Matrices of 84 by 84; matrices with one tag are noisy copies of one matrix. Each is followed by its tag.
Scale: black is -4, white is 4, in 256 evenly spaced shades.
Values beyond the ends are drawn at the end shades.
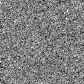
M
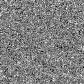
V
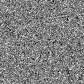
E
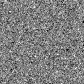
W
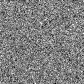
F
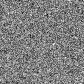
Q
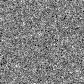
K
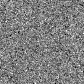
F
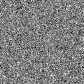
V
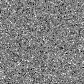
V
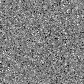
M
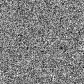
V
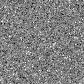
Q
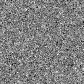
W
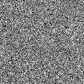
F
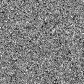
F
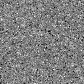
K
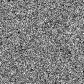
F
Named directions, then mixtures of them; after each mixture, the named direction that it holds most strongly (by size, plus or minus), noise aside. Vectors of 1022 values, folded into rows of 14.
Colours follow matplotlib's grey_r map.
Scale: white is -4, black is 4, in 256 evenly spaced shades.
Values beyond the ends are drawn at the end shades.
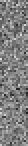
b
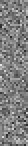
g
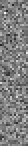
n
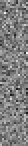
n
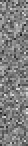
b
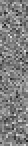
g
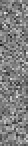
n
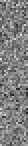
b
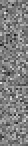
n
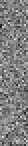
g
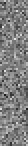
b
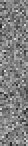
g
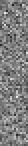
n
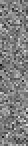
g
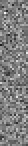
n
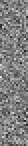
g
